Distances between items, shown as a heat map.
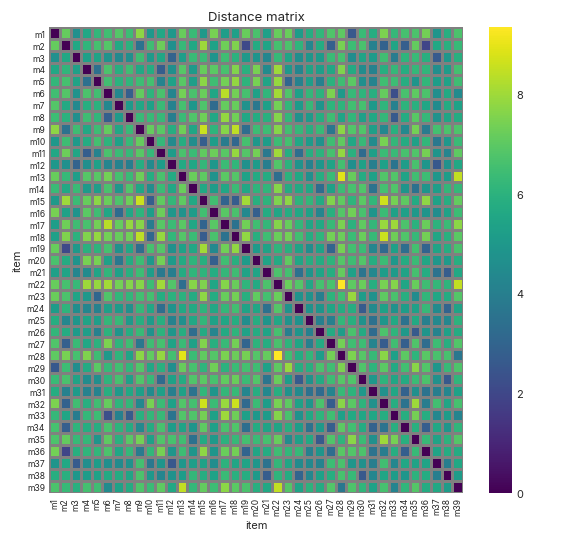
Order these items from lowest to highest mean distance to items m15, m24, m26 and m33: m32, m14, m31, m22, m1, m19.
m31, m14, m1, m19, m32, m22
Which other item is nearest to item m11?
m4
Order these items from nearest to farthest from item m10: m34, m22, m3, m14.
m14, m3, m34, m22
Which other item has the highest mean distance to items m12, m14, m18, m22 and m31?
m28
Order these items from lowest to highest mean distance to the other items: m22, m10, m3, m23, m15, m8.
m3, m10, m8, m23, m15, m22
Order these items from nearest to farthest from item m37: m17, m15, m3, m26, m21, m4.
m3, m21, m26, m4, m15, m17
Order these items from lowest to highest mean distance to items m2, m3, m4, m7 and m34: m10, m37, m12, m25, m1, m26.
m12, m37, m25, m26, m10, m1
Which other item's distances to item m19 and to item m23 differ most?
m2
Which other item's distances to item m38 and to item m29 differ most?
m30
